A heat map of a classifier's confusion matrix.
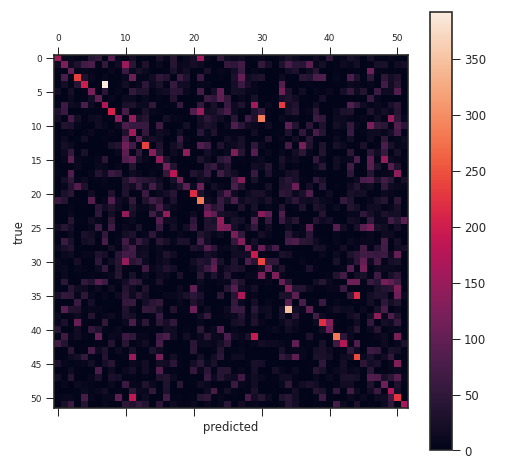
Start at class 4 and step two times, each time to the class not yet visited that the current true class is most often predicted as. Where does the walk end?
33
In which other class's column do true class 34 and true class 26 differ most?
50
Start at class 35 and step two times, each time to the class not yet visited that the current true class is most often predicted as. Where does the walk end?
11
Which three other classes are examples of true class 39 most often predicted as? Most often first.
40, 3, 11
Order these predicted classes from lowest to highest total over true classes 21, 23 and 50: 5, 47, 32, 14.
32, 47, 5, 14
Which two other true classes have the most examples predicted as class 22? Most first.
23, 28
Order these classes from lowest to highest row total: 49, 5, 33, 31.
49, 31, 5, 33
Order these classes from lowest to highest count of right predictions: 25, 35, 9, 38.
38, 35, 25, 9
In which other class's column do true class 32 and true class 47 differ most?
30
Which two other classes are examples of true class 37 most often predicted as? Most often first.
34, 20
